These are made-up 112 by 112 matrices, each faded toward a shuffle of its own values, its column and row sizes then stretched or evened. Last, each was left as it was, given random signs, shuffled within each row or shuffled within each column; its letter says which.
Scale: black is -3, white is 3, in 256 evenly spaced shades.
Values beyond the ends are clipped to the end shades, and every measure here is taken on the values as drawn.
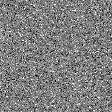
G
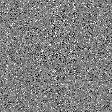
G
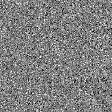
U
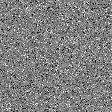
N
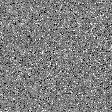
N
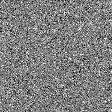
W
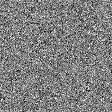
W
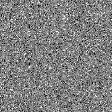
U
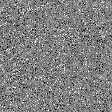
G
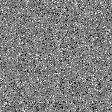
N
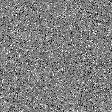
W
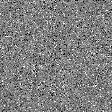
G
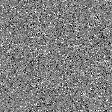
G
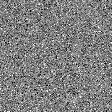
N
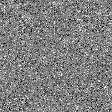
G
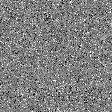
N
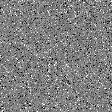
G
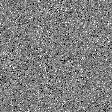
W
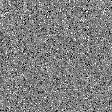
U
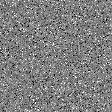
W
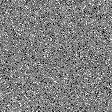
N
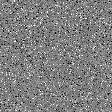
N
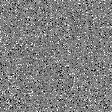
U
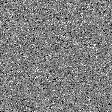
N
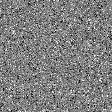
W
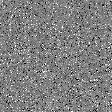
G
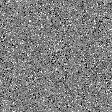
W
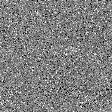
N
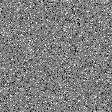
W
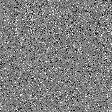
G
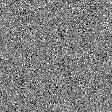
G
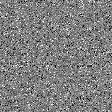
U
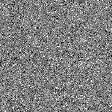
U
